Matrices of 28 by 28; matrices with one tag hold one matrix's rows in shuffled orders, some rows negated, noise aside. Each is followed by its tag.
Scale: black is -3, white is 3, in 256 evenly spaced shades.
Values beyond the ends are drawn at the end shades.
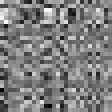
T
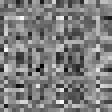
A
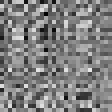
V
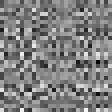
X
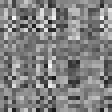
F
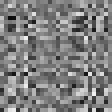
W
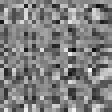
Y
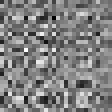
V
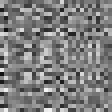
T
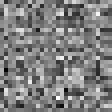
A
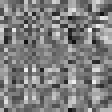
Y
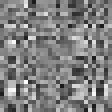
W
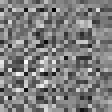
V
